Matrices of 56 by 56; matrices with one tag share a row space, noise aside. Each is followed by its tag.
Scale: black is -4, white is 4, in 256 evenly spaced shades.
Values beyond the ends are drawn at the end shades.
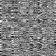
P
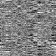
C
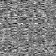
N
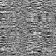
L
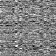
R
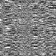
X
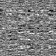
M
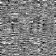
P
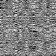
R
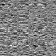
N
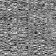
N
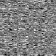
N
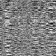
X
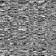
N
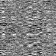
L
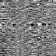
L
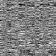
M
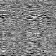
L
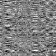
X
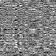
R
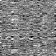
P
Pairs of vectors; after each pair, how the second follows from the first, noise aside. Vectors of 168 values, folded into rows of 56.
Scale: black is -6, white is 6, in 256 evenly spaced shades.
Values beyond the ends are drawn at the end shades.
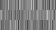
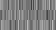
negated.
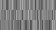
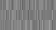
negated, shrunk.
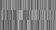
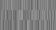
shrunk.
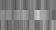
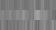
shrunk.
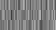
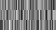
wrapped around, negated, scaled up.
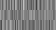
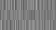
negated, shrunk.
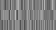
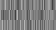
negated.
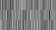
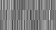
negated.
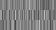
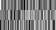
wrapped around, negated, scaled up.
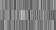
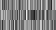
reversed, negated, scaled up.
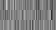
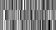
reversed, negated, scaled up.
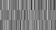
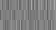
negated, shrunk.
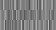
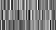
wrapped around, scaled up.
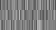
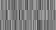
negated.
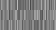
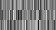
reversed, negated, scaled up.
